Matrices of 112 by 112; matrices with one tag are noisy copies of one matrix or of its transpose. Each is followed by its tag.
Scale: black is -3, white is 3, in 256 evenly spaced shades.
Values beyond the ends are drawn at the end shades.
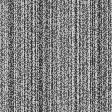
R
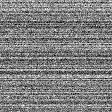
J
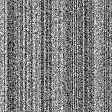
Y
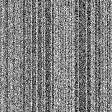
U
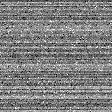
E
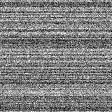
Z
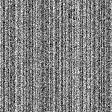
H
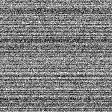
R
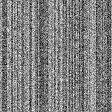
Z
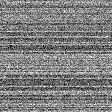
U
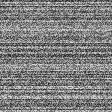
E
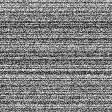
J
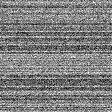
U
